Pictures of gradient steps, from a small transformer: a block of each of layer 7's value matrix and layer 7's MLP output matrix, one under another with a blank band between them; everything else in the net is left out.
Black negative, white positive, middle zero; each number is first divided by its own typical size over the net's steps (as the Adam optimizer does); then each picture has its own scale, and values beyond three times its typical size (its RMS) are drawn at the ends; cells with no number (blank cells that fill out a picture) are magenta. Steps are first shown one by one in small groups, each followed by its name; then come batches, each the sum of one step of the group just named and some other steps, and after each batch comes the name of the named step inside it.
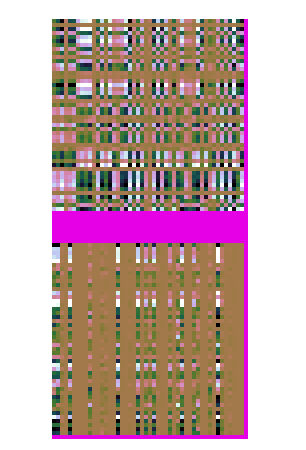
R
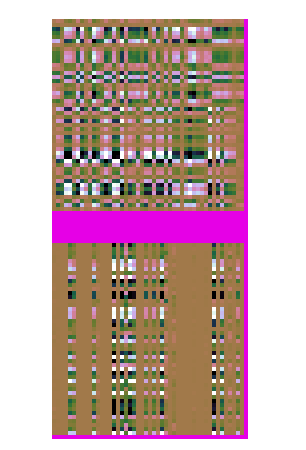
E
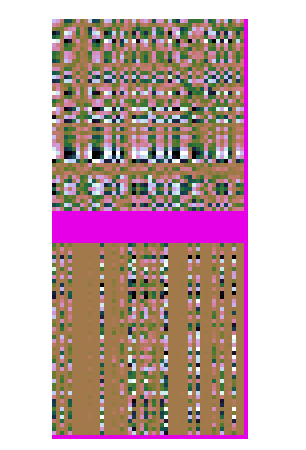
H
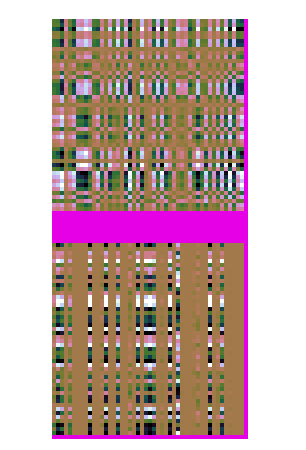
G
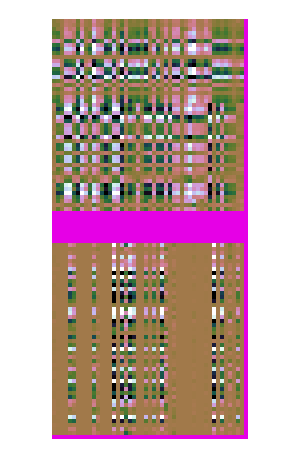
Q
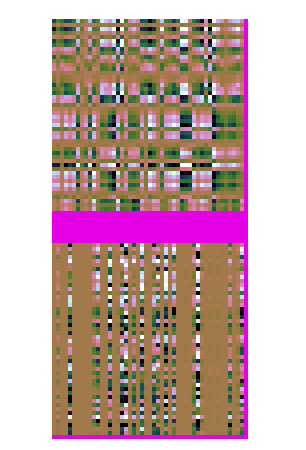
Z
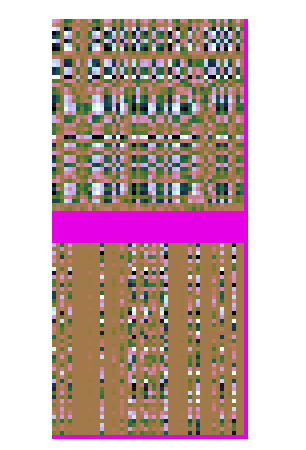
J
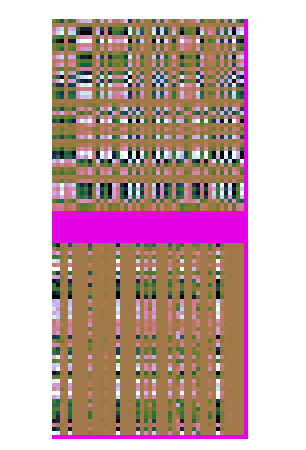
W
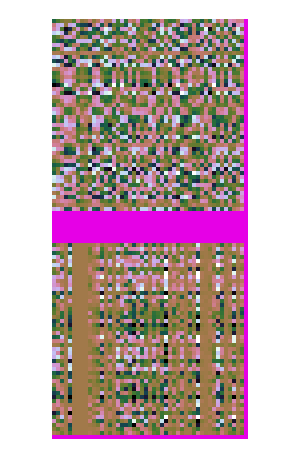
Z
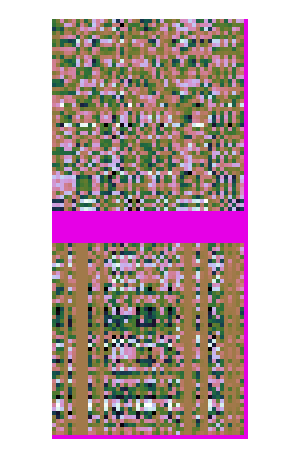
Z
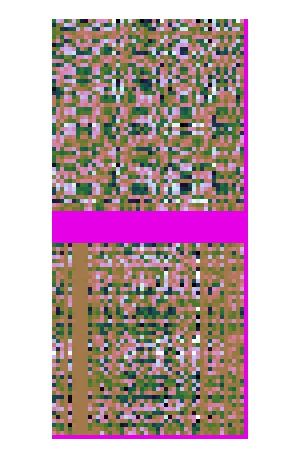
Z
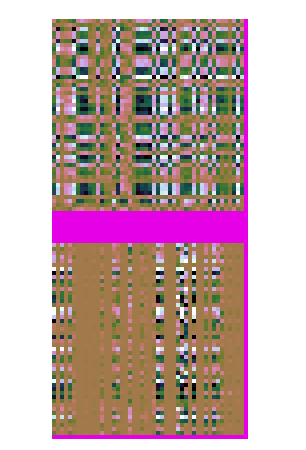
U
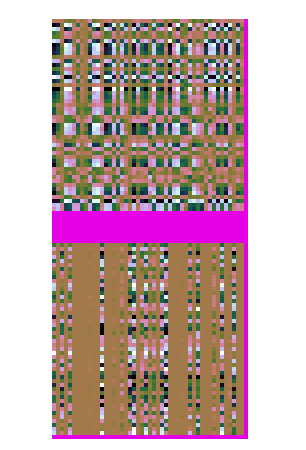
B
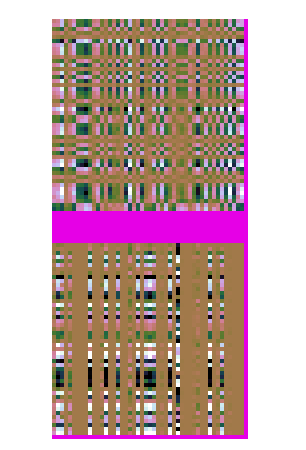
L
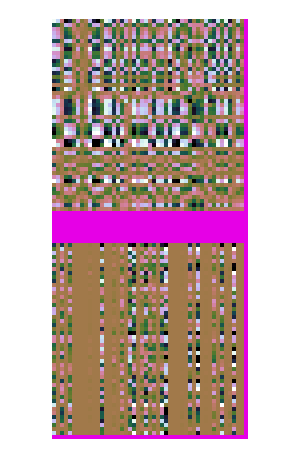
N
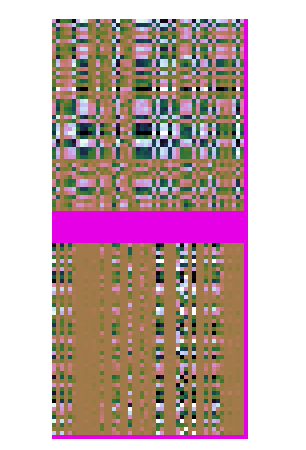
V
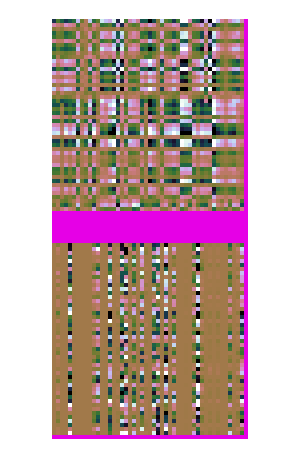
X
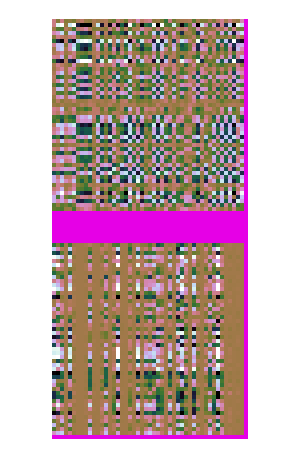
L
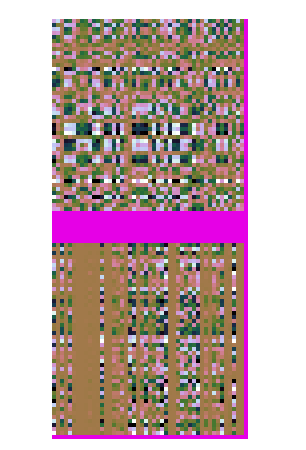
N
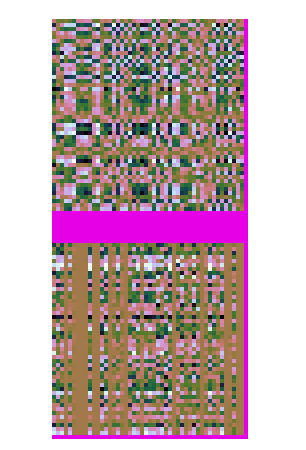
B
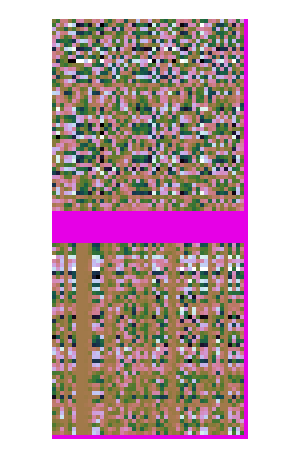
U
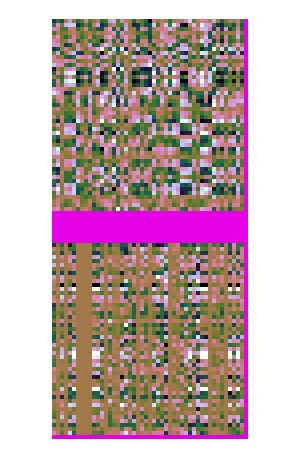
X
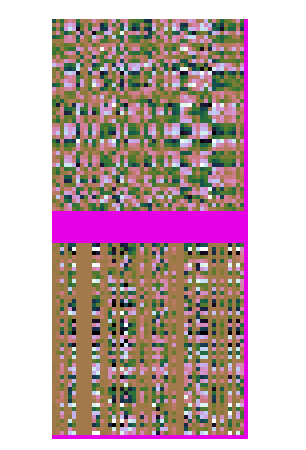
X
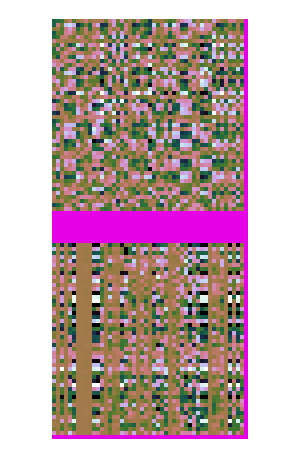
X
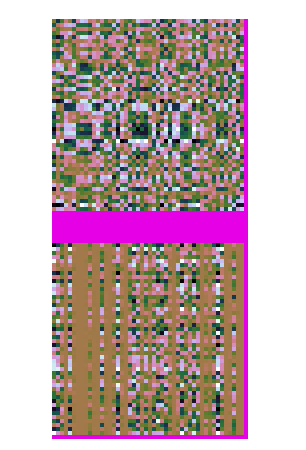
V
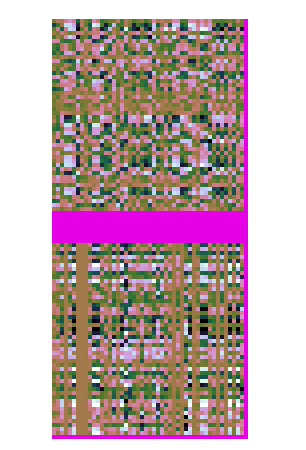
B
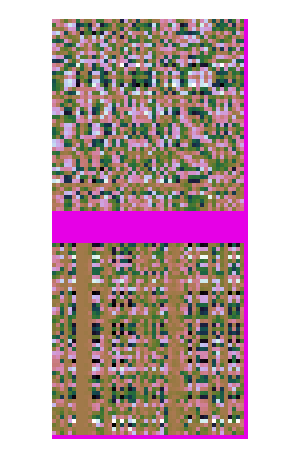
N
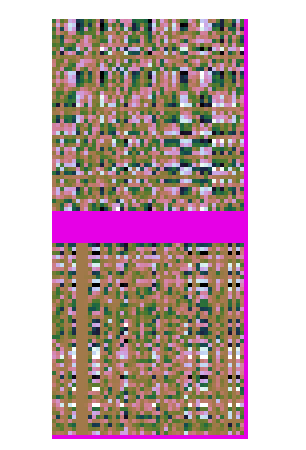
X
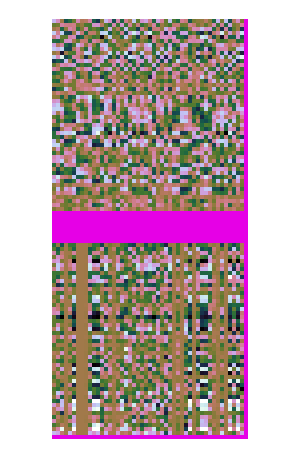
N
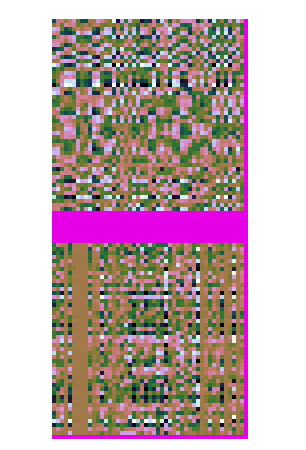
X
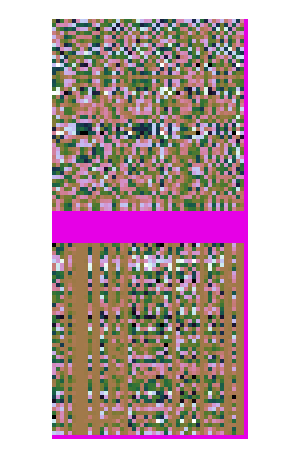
V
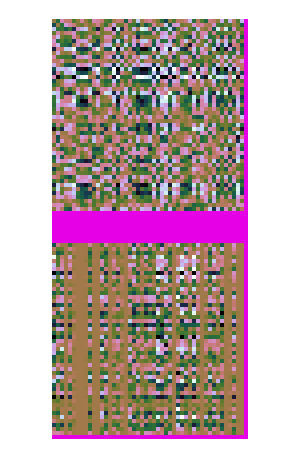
U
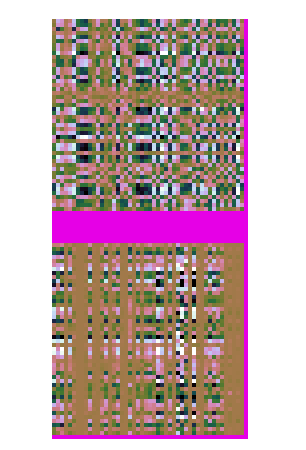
U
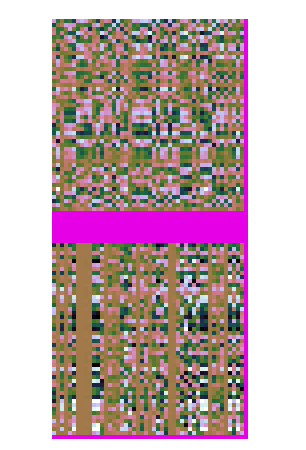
V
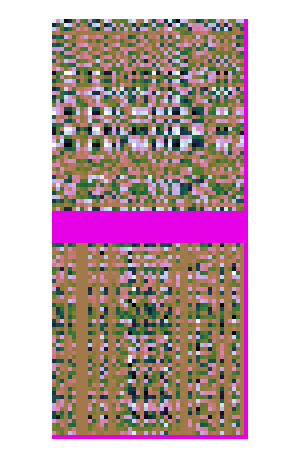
N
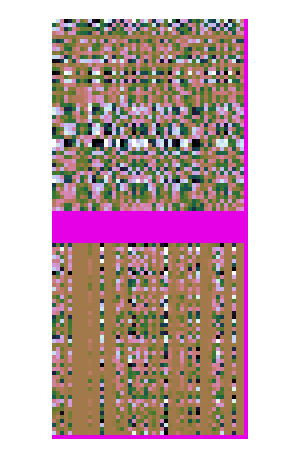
N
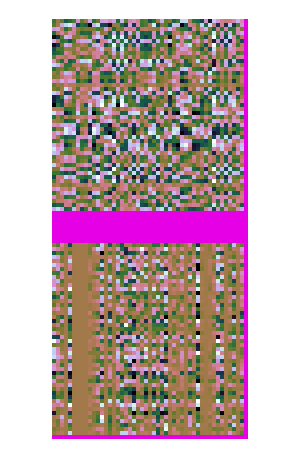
X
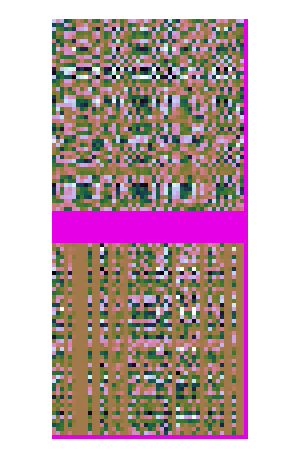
U
